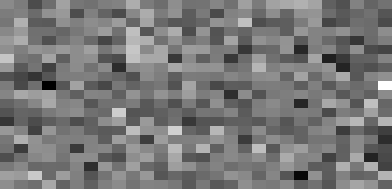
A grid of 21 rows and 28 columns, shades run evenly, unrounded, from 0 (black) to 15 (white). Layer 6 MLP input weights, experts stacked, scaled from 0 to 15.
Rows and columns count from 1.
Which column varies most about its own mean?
28
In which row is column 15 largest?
17
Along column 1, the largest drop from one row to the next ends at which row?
9
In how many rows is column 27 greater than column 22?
10
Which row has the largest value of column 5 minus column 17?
11
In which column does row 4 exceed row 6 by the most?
22
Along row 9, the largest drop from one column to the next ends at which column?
26
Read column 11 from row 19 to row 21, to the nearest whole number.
6 9 8
